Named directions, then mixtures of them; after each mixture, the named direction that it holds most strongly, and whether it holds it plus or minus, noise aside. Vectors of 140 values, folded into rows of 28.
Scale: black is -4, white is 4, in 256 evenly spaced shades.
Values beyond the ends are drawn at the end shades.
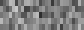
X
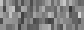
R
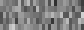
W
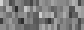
X, minus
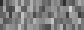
R, minus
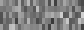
W, plus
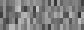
W, plus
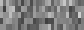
R, plus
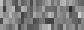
R, plus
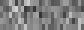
X, plus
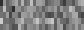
R, minus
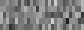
W, minus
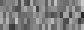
W, minus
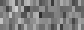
X, plus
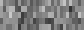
R, plus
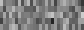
W, plus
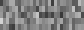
X, plus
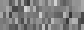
W, minus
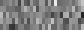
W, minus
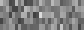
X, minus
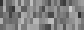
R, minus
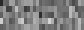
X, plus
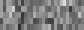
R, plus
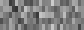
X, minus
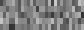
W, minus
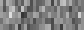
R, plus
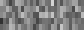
X, minus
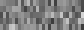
W, plus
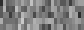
R, minus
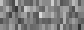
X, minus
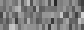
W, plus
